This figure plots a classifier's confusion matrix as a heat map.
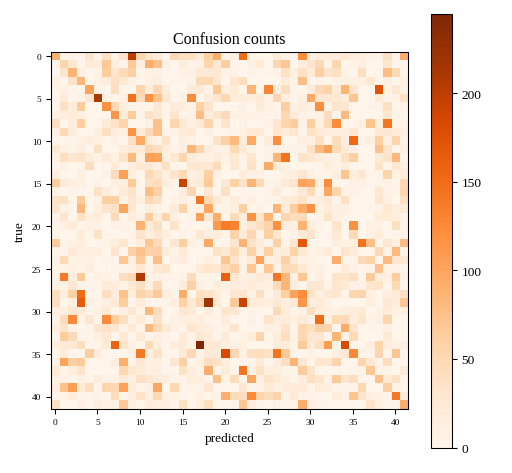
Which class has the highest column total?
29
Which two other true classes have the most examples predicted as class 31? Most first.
6, 11
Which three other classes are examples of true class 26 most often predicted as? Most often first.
10, 20, 1
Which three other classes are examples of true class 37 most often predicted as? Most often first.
22, 18, 29
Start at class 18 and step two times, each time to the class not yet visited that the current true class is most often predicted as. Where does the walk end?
11
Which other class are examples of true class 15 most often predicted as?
32
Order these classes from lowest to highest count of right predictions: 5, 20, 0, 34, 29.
0, 29, 20, 34, 5
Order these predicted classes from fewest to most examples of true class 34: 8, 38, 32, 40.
40, 8, 38, 32
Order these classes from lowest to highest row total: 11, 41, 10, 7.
41, 7, 11, 10
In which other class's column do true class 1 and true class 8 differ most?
39
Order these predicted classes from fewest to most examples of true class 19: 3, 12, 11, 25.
12, 3, 11, 25
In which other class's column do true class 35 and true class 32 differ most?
20
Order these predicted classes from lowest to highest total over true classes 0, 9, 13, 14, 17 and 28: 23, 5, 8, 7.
5, 23, 7, 8
